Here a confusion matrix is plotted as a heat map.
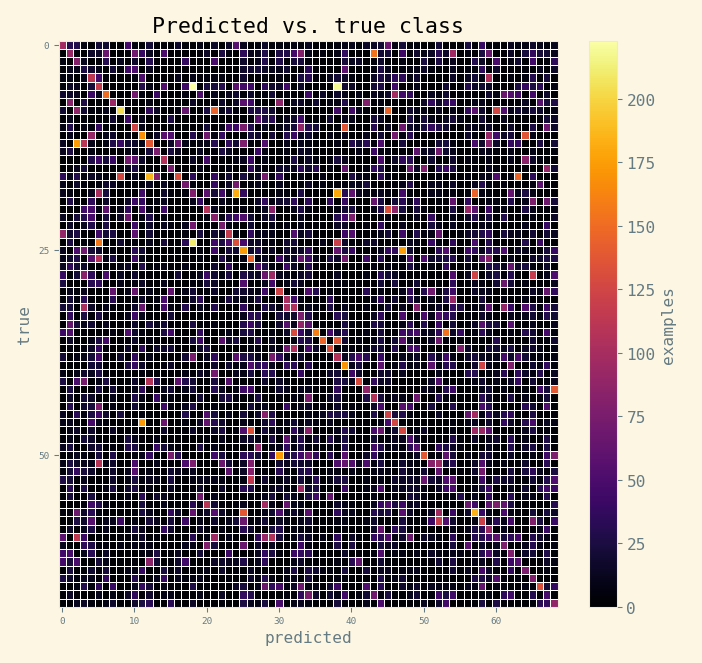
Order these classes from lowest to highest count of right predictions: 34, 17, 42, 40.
40, 34, 17, 42
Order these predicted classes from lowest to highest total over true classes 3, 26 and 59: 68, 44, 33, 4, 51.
51, 68, 33, 4, 44
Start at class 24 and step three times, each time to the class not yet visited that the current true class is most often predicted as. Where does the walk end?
29
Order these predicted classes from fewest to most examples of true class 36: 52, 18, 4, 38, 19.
4, 18, 19, 52, 38
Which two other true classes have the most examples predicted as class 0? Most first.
23, 60
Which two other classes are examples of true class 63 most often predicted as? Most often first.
12, 41
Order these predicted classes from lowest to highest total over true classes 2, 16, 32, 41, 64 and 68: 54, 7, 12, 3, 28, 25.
7, 54, 25, 28, 3, 12
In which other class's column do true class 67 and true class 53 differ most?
26
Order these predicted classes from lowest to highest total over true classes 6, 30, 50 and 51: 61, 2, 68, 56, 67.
56, 2, 61, 68, 67
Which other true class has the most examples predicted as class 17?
8
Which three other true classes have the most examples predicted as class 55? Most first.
37, 35, 32
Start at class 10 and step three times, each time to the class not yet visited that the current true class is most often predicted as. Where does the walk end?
52
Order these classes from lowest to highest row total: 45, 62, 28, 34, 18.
62, 34, 45, 28, 18
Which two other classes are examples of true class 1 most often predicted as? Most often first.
43, 54
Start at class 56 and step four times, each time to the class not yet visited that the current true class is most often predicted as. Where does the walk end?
25
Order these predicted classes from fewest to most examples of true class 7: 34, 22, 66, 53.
34, 22, 53, 66
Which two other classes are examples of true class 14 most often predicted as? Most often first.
64, 9
